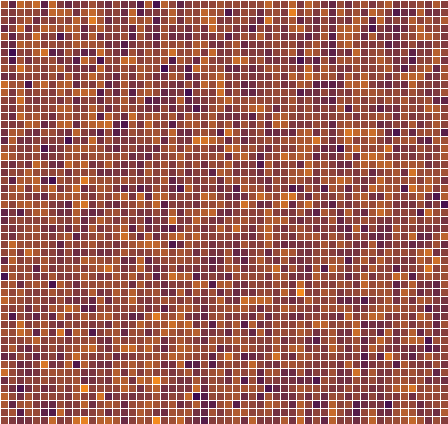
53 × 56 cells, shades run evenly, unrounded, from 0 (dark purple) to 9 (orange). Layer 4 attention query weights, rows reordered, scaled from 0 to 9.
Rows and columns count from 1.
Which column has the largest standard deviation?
20
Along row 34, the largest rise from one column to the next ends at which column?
42
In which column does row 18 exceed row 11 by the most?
40
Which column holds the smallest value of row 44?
54
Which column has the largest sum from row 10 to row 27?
39
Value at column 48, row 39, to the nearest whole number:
5
